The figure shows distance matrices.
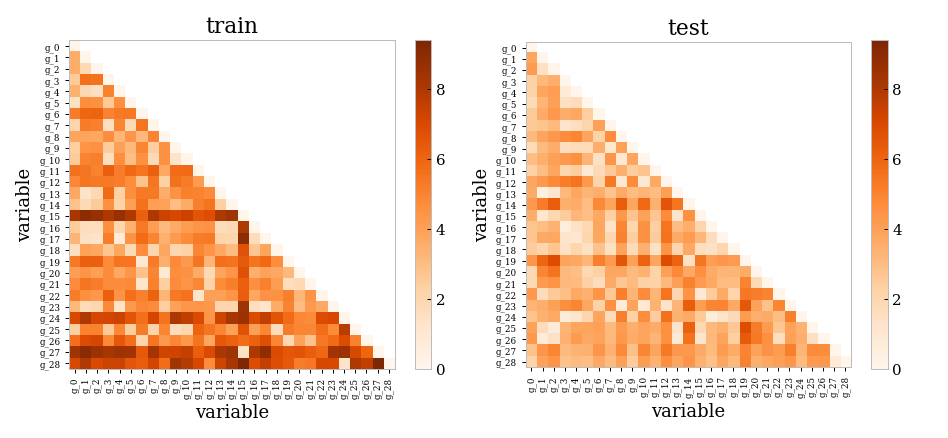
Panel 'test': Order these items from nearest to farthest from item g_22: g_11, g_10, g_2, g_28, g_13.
g_13, g_2, g_11, g_28, g_10
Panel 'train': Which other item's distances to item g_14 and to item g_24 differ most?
g_28
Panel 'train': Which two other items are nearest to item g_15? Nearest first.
g_27, g_26
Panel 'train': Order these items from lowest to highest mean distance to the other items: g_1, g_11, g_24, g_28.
g_1, g_11, g_24, g_28
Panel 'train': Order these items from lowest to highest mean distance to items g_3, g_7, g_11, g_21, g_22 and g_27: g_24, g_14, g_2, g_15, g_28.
g_14, g_2, g_15, g_24, g_28
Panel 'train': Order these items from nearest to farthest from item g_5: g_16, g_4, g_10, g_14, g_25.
g_25, g_10, g_16, g_14, g_4
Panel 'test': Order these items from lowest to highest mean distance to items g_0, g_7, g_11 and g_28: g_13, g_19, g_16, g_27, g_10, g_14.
g_16, g_27, g_13, g_10, g_14, g_19
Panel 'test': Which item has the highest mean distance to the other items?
g_19
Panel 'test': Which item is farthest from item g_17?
g_12
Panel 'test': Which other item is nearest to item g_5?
g_11
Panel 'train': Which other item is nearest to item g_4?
g_17
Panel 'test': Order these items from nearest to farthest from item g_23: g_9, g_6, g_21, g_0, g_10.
g_10, g_6, g_21, g_0, g_9
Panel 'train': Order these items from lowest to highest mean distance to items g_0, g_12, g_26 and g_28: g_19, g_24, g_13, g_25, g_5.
g_19, g_5, g_24, g_25, g_13
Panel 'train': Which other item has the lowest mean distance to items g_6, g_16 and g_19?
g_21
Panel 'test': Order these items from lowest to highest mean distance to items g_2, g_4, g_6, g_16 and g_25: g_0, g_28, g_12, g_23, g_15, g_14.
g_15, g_0, g_28, g_23, g_12, g_14
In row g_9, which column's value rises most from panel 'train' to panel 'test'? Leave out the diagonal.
g_10
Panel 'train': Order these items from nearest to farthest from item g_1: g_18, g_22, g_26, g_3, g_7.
g_18, g_22, g_7, g_3, g_26
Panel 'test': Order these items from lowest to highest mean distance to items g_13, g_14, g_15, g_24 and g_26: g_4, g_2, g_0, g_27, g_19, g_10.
g_2, g_4, g_0, g_27, g_10, g_19
